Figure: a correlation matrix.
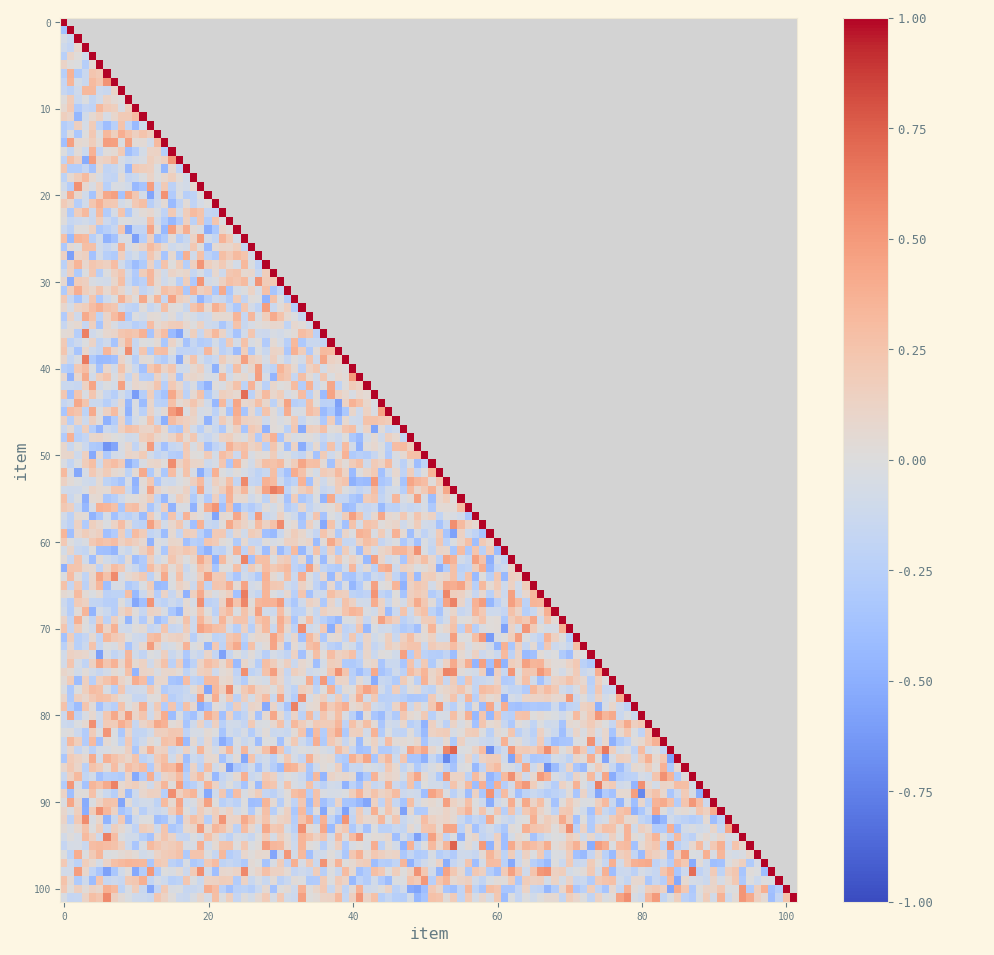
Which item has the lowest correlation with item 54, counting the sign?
59
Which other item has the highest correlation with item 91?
5
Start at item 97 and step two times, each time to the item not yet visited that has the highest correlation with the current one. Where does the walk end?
3
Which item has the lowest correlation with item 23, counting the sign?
86
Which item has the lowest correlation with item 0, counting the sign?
63
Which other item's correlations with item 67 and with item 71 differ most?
25
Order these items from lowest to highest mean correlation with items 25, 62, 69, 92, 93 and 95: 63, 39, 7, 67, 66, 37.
37, 7, 63, 39, 66, 67
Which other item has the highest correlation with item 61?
49
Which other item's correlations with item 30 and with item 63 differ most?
1
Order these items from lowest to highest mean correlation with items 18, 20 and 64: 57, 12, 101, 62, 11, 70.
12, 57, 101, 11, 62, 70
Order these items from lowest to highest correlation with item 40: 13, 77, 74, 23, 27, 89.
74, 23, 77, 89, 13, 27
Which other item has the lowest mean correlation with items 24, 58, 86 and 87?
36
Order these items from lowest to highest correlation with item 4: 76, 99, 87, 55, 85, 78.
99, 76, 87, 55, 78, 85
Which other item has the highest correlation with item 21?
56
